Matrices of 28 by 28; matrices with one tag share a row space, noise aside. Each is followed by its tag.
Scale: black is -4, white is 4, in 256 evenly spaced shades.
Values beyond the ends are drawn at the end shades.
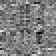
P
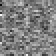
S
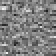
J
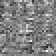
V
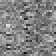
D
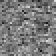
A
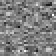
D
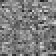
J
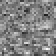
A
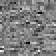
P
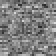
J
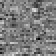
P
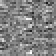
V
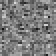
A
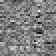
P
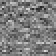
A
